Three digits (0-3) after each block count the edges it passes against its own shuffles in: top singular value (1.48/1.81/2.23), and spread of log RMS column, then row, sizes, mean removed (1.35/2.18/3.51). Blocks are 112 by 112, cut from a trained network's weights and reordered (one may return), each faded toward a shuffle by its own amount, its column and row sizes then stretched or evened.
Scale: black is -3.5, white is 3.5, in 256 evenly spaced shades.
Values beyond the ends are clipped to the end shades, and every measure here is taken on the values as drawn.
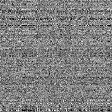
3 1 2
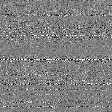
2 0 3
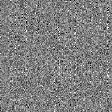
1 2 0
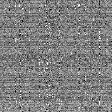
2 2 0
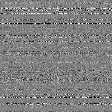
3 0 3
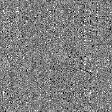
1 2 1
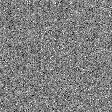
0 0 0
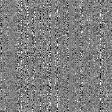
0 3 0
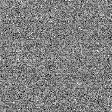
0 1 1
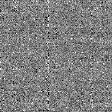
0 2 1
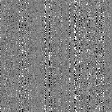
1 3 1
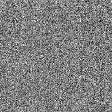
1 1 1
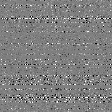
2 1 3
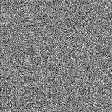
2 0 0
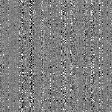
2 3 1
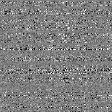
1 1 3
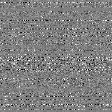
0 0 3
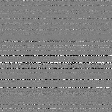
3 0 3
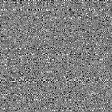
3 1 2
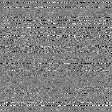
1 1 3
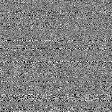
0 1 3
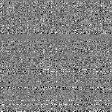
0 2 3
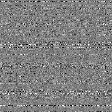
0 1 3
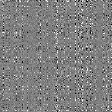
2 3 2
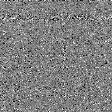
0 1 2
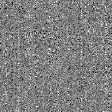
0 2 1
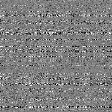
2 1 3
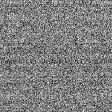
2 1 0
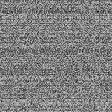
3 0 0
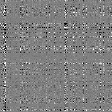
1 3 3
